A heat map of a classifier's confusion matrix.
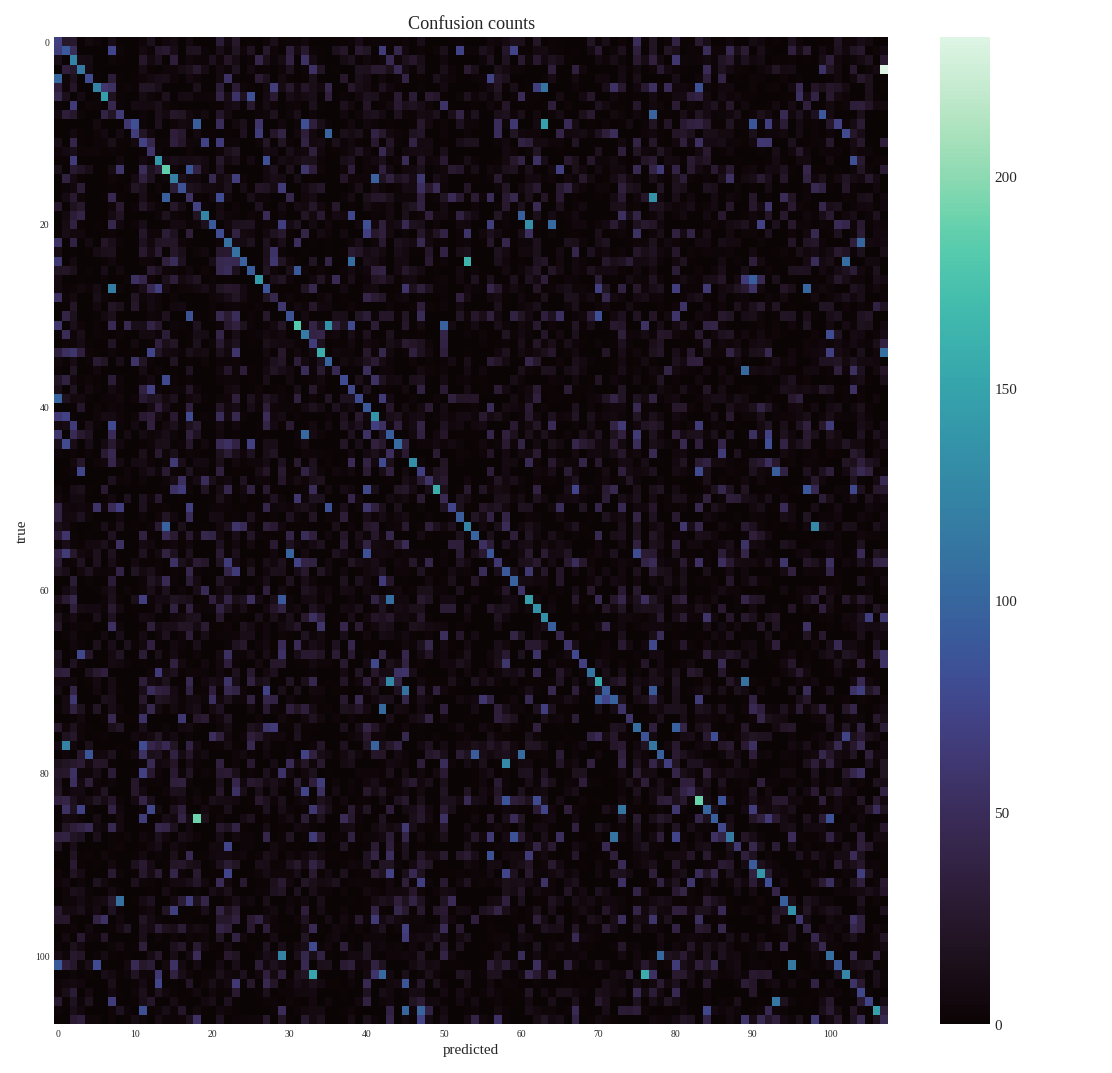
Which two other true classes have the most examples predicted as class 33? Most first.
102, 99
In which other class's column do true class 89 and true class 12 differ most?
56
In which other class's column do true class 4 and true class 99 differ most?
0
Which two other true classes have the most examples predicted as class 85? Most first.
76, 87
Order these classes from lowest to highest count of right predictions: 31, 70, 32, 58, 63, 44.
58, 44, 32, 63, 70, 31
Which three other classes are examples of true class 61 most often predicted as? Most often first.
43, 29, 11
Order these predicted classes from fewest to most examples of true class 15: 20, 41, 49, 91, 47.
49, 91, 20, 47, 41
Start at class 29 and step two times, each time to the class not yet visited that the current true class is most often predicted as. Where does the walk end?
34
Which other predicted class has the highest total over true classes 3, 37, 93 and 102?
107
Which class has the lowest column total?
9
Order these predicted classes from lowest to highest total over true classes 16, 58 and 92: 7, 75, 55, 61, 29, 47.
7, 75, 55, 61, 29, 47
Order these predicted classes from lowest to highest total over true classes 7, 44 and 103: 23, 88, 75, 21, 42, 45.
88, 42, 21, 75, 23, 45
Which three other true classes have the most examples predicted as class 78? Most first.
100, 14, 65
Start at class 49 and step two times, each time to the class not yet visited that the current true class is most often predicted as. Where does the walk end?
45
